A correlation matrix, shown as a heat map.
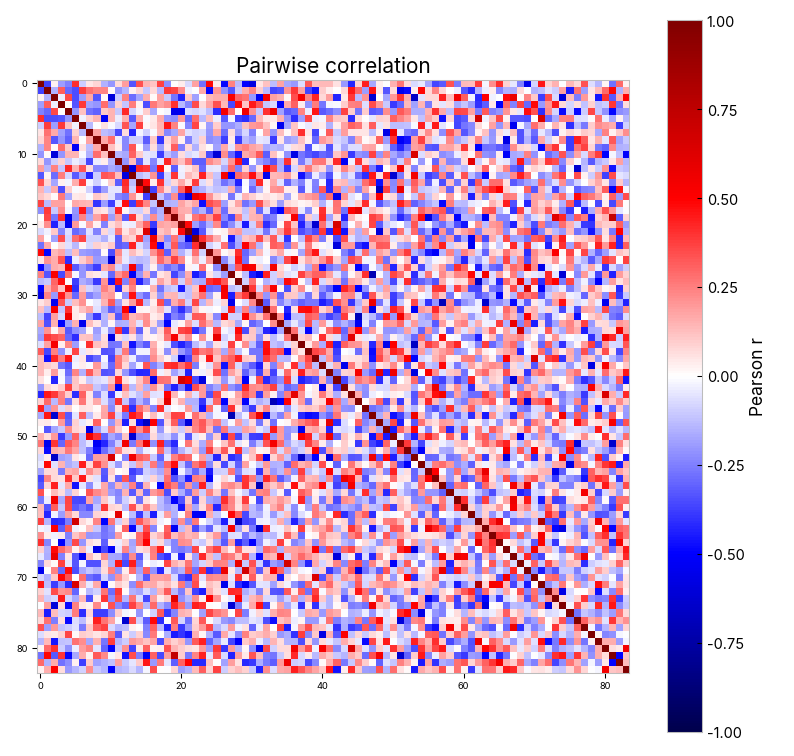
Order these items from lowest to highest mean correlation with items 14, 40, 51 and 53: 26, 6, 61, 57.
26, 61, 57, 6
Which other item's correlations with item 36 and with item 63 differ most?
19
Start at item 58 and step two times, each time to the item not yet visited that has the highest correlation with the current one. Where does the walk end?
67
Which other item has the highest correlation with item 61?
11
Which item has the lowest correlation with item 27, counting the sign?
47
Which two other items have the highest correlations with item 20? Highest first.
42, 21
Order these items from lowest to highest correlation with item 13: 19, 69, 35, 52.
52, 35, 69, 19
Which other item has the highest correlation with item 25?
36
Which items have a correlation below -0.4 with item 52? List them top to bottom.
1, 8, 54
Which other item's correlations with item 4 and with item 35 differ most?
33
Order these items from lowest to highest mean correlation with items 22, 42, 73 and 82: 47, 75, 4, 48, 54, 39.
4, 54, 48, 39, 75, 47
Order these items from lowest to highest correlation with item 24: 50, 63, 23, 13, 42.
63, 50, 23, 42, 13
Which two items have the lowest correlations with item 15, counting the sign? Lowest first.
48, 81
